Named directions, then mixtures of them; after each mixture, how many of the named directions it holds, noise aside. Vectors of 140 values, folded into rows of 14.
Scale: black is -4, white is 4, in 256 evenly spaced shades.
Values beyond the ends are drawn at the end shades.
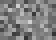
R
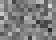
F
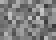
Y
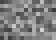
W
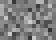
two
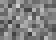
two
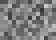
one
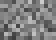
four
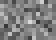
three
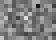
four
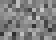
three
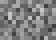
one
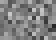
one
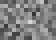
three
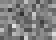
two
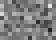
one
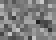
two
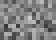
four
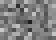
one
